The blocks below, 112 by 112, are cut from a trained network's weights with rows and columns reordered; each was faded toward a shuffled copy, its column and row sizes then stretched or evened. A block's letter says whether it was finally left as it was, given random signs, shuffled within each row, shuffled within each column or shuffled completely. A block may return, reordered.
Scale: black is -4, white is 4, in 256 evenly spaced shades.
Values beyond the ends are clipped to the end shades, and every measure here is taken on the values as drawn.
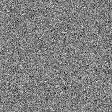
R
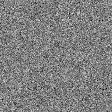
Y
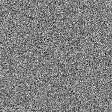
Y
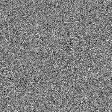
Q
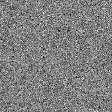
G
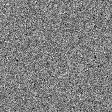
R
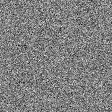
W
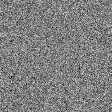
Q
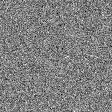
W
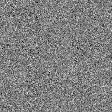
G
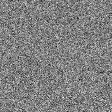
Q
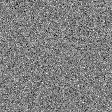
W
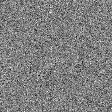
Q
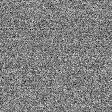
Y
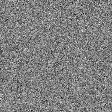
Q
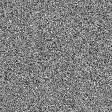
Y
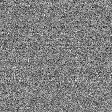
Y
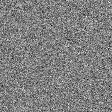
R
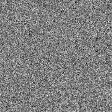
Q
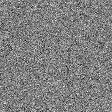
Y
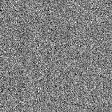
G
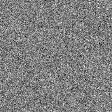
R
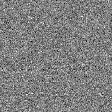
G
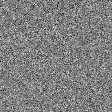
Q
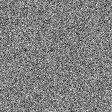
W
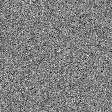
W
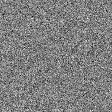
R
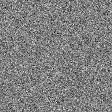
Y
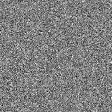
G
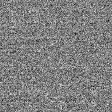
G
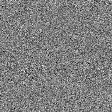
Q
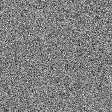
Y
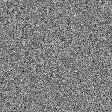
W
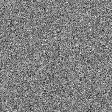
R
